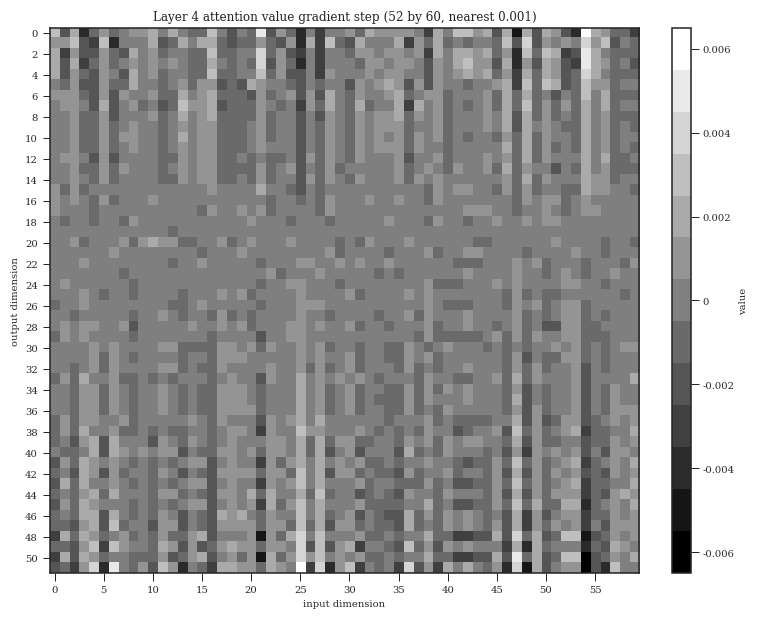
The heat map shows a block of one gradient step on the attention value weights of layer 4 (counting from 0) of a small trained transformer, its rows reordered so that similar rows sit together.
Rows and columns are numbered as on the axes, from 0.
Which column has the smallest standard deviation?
9
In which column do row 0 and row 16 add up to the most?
54
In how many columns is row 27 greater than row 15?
15
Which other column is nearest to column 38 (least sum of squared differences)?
52
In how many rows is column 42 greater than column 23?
17
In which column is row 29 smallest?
21
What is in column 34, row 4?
0.001
